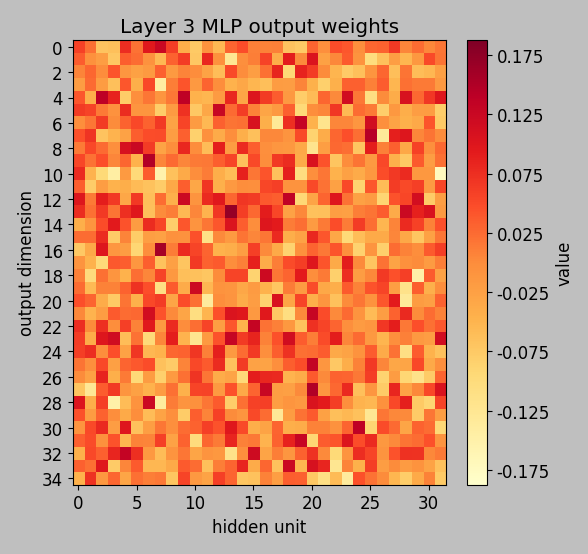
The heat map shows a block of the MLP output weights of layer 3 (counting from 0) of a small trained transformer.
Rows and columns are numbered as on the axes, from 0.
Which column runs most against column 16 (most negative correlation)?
1
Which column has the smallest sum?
7
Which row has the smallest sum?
10
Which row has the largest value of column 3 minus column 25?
4
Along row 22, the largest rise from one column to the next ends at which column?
15
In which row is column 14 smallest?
26
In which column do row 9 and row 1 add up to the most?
20
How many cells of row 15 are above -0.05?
26
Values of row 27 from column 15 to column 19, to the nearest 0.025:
0.025 0.125 -0.025 -0.025 0
